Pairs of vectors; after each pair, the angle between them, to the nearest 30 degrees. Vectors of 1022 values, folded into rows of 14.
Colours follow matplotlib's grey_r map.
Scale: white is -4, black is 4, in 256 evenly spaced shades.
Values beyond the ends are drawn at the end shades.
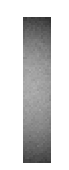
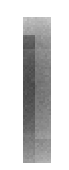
150 degrees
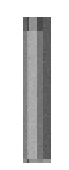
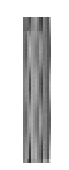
60 degrees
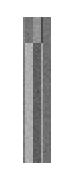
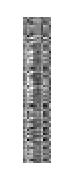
60 degrees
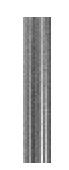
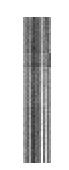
30 degrees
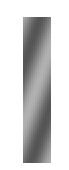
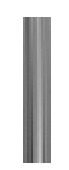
90 degrees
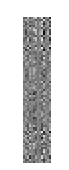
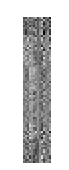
30 degrees
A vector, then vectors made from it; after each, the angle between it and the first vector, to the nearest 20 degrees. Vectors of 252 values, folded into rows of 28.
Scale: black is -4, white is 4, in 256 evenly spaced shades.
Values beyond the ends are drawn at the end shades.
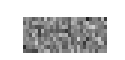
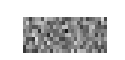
60 degrees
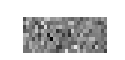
80 degrees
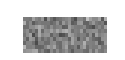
160 degrees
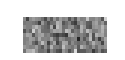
120 degrees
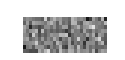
20 degrees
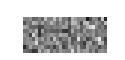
20 degrees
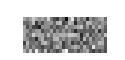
80 degrees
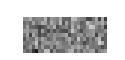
40 degrees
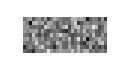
40 degrees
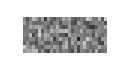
160 degrees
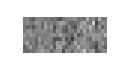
80 degrees
